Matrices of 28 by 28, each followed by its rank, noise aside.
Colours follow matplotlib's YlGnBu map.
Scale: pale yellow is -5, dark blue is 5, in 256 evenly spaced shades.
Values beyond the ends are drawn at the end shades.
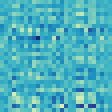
three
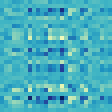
two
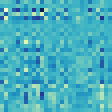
three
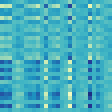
one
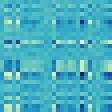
one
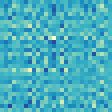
three
